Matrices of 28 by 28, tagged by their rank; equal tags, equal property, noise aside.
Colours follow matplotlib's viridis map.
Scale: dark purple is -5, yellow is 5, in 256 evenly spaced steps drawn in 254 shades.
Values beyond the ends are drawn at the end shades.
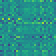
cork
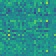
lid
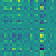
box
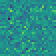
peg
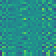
box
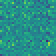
lid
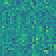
peg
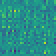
cork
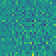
lid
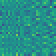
cork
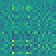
box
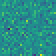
peg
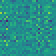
lid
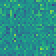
peg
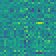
lid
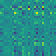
box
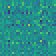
cork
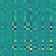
box
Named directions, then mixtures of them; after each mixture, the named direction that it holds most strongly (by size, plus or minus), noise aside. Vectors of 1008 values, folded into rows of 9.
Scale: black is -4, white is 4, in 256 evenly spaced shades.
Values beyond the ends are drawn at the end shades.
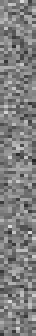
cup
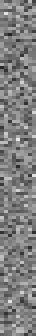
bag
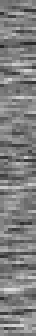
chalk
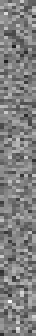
cup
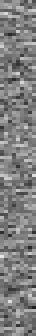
bag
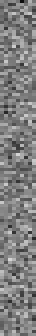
cup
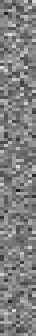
bag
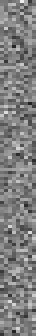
cup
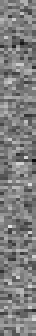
cup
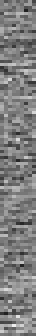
chalk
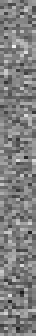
cup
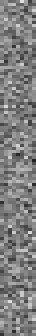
cup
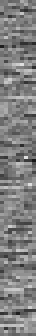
chalk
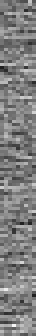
chalk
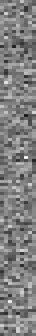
cup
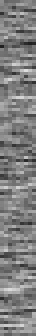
chalk
